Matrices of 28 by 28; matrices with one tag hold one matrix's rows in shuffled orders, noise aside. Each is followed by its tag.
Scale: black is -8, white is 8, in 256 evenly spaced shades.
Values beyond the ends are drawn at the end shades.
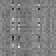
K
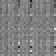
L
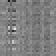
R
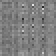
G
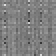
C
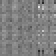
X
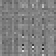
G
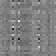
K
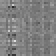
R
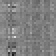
R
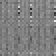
L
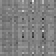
G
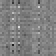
K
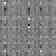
C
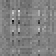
K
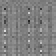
C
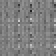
L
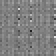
L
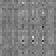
G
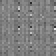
L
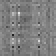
K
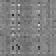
K
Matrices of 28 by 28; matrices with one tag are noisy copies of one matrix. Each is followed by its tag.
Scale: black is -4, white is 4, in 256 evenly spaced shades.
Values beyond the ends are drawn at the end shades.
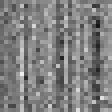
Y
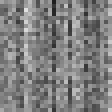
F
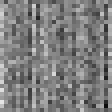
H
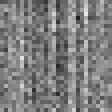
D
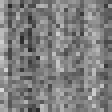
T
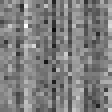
F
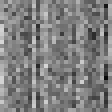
H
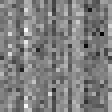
F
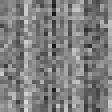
F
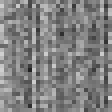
H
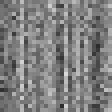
Y
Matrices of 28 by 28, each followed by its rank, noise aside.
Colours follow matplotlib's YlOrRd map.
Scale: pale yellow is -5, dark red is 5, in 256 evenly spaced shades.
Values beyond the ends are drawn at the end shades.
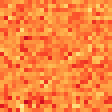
eight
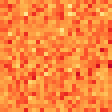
eight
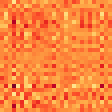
three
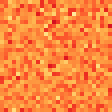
eight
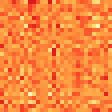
four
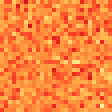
eight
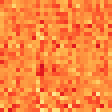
six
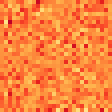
six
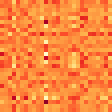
three
